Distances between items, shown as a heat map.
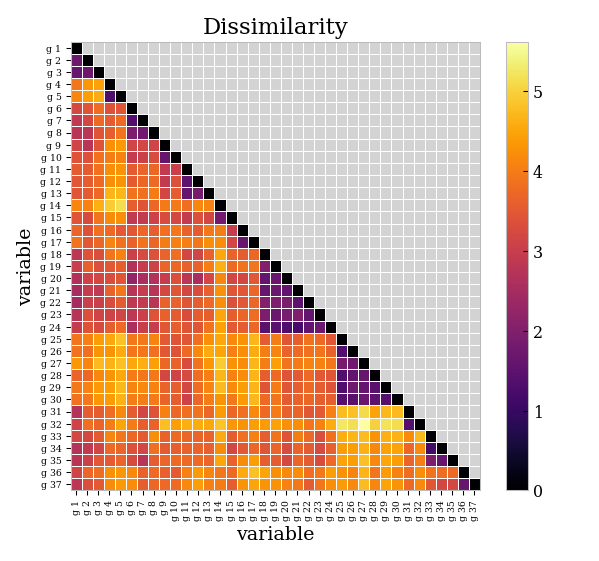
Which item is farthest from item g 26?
g 32
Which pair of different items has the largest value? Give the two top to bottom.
g 27, g 32
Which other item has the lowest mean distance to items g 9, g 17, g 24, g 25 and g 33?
g 20
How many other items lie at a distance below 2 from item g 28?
5
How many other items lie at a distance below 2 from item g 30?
5
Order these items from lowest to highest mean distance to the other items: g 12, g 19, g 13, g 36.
g 19, g 12, g 13, g 36
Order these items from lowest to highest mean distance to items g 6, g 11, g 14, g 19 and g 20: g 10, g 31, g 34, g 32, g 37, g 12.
g 12, g 10, g 34, g 31, g 37, g 32
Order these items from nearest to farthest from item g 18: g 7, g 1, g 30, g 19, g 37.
g 19, g 1, g 7, g 30, g 37
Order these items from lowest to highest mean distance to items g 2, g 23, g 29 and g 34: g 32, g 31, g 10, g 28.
g 28, g 10, g 31, g 32
